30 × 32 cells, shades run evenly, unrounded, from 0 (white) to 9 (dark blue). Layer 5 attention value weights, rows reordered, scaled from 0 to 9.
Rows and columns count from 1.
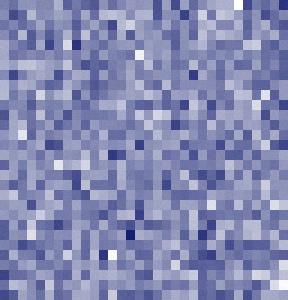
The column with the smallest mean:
27
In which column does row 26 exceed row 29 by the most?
32
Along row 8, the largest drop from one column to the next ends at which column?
23
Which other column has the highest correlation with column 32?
31
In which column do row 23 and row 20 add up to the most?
7
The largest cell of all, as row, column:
24, 15
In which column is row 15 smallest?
30
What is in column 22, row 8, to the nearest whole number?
8
